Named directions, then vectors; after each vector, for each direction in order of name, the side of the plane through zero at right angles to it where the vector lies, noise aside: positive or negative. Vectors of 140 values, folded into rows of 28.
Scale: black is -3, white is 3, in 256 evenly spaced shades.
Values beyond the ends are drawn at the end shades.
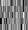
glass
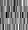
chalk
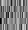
positive, positive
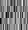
positive, positive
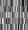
negative, positive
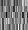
positive, negative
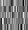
negative, positive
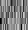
positive, positive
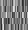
negative, positive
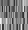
positive, negative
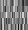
negative, positive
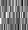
negative, negative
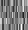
positive, negative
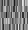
positive, negative
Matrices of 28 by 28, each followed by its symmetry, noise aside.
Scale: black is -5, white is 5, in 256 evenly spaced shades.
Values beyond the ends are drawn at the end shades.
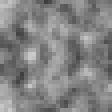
mirrored top to bottom.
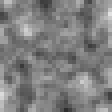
same after a half turn.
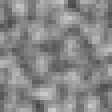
same after a half turn.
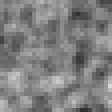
antisymmetric.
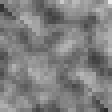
symmetric across the other diagonal.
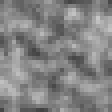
same after a half turn.
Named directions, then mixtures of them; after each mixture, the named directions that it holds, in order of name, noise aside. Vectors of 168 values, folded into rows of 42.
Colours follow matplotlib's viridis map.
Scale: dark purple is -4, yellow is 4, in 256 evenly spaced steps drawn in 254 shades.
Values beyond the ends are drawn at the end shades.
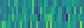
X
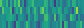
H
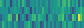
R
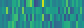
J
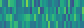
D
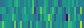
X.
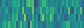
J, X.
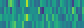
D, H, R.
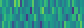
H, R, X.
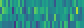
H, X.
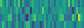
H, R.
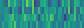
D, J, X.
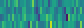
X.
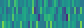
X.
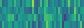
D, H, X.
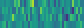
H, J, X.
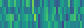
D, H, X.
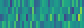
J, R, X.
